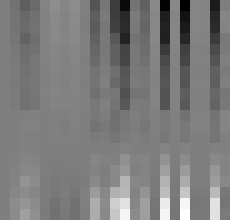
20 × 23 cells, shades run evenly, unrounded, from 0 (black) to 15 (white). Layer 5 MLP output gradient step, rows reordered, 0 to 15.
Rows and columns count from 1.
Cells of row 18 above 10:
5
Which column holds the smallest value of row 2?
19
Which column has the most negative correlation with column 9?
23
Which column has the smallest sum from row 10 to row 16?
12
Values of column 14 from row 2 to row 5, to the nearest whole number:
7 7 7 7
